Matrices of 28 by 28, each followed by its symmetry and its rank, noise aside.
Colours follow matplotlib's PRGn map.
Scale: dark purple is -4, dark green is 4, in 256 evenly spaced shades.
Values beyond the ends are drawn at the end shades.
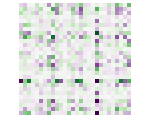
no symmetry, rank three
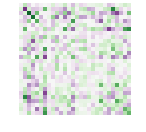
symmetric, rank four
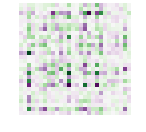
no symmetry, rank three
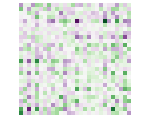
no symmetry, rank four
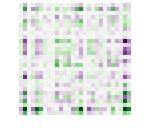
no symmetry, rank two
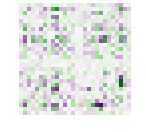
antisymmetric, rank four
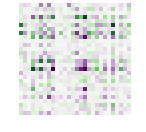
no symmetry, rank three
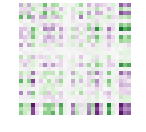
no symmetry, rank two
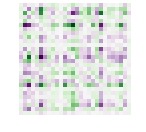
antisymmetric, rank two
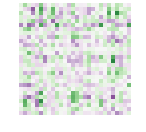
no symmetry, rank four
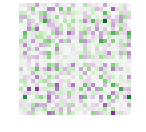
antisymmetric, rank four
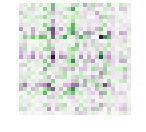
no symmetry, rank three
